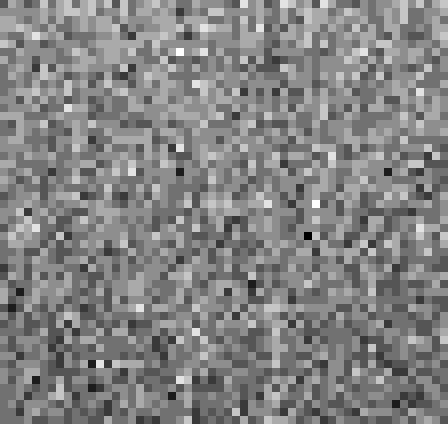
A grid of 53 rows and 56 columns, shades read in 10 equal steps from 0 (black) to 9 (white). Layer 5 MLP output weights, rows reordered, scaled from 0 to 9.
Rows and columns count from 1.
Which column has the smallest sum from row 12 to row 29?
46
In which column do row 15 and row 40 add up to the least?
30
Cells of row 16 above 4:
33
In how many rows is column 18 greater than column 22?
22
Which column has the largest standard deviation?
53
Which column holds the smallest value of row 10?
16
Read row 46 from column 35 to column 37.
7 4 4
